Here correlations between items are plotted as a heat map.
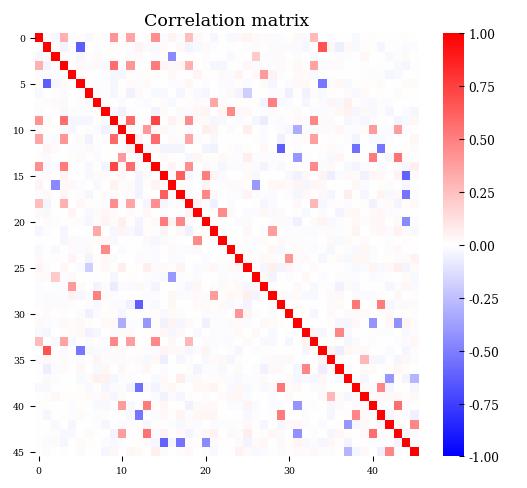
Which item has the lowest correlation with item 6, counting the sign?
25
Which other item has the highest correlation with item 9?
14
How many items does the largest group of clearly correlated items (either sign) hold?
7
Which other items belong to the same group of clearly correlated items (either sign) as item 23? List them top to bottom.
8
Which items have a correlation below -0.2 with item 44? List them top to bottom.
15, 17, 20
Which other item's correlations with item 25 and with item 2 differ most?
16
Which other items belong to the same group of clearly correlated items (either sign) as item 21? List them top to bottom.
7, 28
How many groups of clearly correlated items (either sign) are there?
15
